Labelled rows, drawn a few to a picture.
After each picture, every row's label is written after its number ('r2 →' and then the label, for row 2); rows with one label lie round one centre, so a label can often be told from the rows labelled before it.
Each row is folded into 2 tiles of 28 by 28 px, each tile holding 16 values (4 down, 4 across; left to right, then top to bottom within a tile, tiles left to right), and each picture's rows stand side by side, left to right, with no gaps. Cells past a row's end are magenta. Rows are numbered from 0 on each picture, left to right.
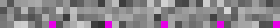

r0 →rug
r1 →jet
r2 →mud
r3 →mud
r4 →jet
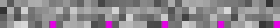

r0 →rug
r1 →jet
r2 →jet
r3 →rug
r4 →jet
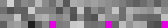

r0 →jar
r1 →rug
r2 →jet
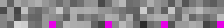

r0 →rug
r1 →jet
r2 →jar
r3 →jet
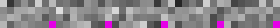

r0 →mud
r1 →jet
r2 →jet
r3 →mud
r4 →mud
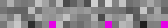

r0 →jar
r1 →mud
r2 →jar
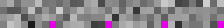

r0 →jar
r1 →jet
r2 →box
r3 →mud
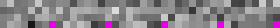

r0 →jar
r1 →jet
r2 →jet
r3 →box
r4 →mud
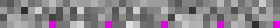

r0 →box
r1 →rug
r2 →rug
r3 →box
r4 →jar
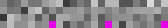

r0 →box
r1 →mud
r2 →mud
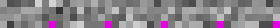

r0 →mud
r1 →rug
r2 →jet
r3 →jet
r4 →jet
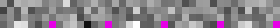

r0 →rug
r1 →jar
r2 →rug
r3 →jet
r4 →rug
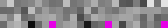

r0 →jar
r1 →jar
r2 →mud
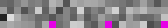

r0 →box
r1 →rug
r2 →jet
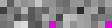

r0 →rug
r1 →box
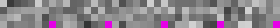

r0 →mud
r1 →jar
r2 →mud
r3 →jet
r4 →rug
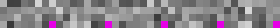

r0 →mud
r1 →jet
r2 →mud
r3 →jet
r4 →rug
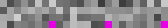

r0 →mud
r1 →jet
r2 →mud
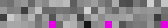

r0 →box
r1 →jar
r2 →mud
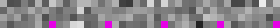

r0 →mud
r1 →rug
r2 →mud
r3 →jar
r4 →mud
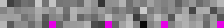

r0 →mud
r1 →jet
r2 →jar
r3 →box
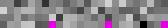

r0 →jet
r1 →box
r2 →jar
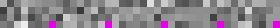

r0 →rug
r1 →box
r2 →mud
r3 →mud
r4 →rug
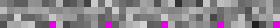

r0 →jet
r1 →mud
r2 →jet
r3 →mud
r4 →jar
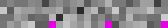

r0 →jet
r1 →box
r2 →jet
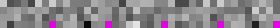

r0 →mud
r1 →jar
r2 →rug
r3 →mud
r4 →jar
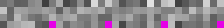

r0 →jet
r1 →mud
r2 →mud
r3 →mud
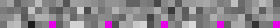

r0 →jar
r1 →rug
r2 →jet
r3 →rug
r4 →jar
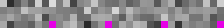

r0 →mud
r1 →jar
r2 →jet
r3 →mud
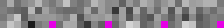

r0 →jar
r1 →jar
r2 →rug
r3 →rug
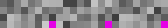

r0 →box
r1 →mud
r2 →box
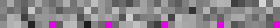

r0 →jar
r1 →jar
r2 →jet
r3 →box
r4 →mud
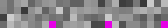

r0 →box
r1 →jet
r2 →mud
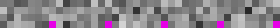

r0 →jet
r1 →mud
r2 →box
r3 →jar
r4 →box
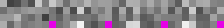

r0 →mud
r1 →rug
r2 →rug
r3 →rug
